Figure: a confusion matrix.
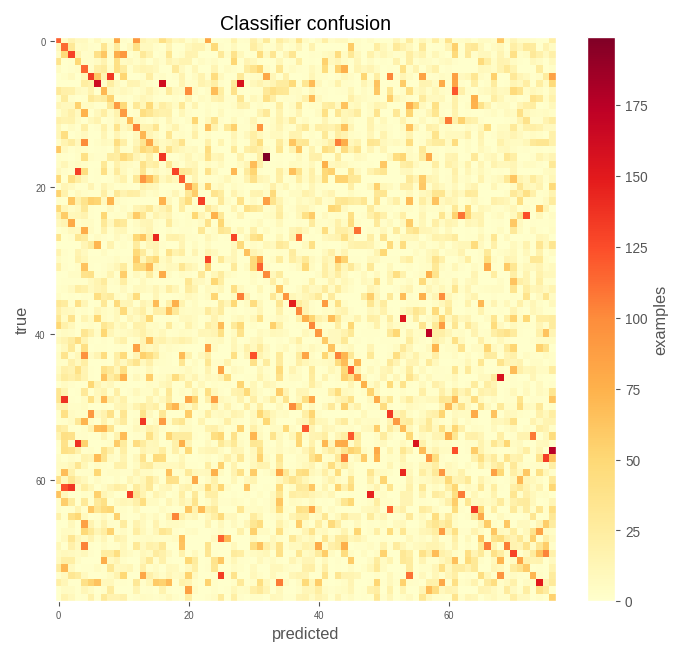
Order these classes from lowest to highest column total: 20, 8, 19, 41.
8, 19, 20, 41
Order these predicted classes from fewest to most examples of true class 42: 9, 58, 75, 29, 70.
9, 29, 75, 70, 58
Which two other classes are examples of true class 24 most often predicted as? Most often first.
72, 62
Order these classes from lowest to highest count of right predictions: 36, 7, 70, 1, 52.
7, 52, 1, 70, 36
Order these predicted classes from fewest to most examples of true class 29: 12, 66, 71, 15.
71, 15, 66, 12
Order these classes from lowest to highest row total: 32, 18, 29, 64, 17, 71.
29, 17, 32, 71, 18, 64
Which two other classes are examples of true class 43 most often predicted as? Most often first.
30, 4
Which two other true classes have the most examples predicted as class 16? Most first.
6, 52
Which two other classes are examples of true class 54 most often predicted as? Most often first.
45, 73
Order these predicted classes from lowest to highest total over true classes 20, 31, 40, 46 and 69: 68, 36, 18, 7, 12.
36, 18, 12, 7, 68
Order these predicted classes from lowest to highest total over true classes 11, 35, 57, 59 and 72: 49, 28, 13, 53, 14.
14, 13, 49, 28, 53
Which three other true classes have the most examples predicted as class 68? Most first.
46, 73, 71
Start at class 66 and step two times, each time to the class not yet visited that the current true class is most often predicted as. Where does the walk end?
44
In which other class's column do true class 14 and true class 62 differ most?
11
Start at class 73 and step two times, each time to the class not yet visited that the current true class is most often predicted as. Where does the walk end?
2
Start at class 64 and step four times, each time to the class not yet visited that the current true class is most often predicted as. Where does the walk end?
39
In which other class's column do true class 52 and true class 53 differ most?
13
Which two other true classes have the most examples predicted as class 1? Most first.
49, 61
